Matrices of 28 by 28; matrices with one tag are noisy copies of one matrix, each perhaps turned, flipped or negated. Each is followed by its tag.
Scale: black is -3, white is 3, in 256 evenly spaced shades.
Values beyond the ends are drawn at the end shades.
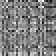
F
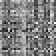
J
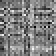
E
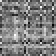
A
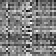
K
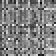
F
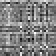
E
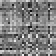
J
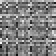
F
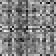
A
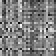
J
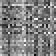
J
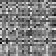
F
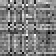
E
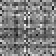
A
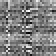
K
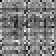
A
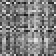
A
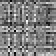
E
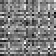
F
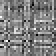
E
